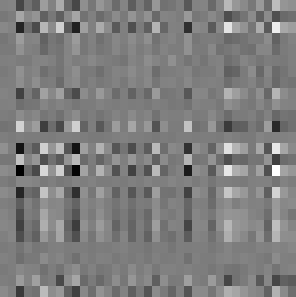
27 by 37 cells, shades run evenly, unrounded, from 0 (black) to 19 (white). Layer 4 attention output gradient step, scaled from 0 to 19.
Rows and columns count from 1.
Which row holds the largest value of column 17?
12
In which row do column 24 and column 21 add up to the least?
16
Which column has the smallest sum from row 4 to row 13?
35
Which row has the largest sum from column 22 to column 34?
14
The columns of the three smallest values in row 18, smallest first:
3, 10, 24
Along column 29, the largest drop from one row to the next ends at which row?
15
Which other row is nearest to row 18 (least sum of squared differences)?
21
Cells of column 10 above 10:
10
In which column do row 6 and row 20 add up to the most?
6
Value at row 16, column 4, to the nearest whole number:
8
